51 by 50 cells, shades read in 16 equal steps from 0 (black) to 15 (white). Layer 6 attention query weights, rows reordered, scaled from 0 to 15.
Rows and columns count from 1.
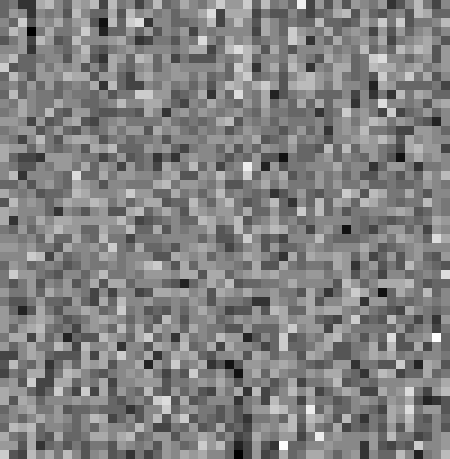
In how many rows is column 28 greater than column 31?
24
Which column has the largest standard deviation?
27
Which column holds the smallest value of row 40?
18
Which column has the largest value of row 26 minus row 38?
8
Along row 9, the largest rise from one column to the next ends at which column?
43
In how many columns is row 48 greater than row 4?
17
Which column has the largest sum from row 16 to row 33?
9
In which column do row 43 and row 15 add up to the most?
4
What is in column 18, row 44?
6
